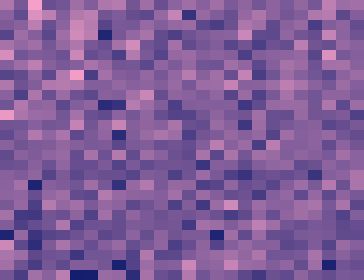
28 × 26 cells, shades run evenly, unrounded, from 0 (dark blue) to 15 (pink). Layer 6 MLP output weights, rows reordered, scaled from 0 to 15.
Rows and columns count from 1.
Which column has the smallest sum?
9
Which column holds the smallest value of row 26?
6
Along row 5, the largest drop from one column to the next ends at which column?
11
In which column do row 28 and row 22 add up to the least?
7
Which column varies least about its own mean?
12
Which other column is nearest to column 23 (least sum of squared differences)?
4
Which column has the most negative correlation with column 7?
8
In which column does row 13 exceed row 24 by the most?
16
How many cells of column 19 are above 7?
16
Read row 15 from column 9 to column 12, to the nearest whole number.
5 7 7 6
